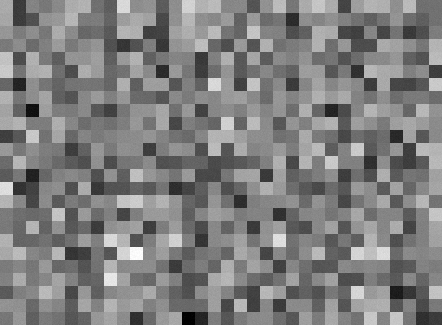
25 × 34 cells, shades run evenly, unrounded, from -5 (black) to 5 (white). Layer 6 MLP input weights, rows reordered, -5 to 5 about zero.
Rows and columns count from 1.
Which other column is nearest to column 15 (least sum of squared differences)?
6
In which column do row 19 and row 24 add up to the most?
9
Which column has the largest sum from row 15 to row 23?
34
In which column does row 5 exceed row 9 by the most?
3
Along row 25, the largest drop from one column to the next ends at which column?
15
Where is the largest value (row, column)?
20, 11
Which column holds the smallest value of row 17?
22
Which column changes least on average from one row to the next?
4
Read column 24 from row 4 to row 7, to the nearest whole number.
0 1 1 0
